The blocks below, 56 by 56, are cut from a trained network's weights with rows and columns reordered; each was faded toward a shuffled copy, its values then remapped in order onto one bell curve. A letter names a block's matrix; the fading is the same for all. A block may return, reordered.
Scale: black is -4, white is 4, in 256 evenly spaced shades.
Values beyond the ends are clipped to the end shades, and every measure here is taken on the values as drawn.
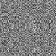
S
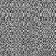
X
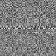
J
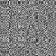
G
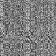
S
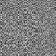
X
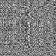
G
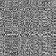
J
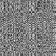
S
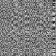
X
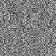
S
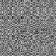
X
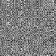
X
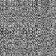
G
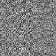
G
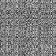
S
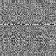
J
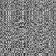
S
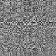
J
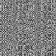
S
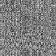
G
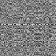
J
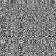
J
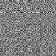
J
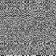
J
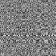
J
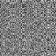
X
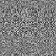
J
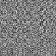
S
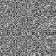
G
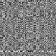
J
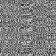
G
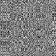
X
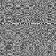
J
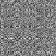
J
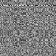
J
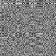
J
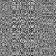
X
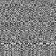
J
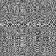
J
